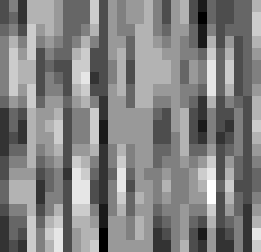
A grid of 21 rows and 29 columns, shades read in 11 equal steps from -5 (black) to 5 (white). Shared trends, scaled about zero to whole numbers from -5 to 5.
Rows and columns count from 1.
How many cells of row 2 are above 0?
12
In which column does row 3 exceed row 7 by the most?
11
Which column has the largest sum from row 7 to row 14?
4
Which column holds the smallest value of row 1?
23
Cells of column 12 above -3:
8
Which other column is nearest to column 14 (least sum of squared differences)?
9
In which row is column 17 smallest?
15
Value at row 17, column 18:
0
